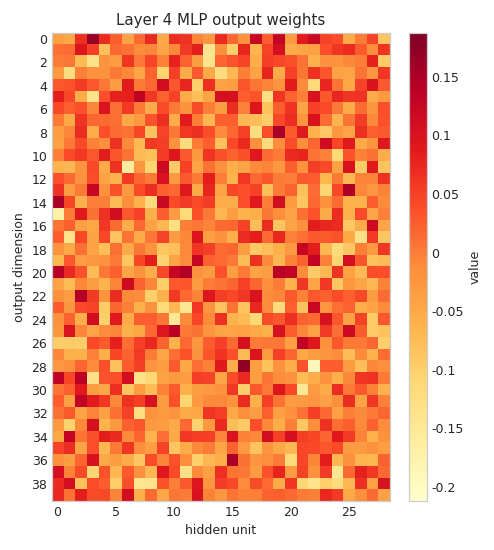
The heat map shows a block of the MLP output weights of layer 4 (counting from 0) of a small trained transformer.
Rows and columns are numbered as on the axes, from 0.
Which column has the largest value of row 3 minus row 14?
8
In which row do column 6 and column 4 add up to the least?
11
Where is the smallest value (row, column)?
28, 22
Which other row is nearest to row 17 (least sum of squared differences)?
39
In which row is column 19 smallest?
23
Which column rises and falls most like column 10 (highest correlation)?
19
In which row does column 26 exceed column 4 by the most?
24
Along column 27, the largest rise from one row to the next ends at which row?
16
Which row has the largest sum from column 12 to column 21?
34
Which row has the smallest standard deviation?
32
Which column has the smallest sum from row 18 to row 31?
9
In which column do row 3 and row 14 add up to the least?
14
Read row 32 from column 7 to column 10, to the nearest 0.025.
-0.125 -0.025 -0.025 -0.025
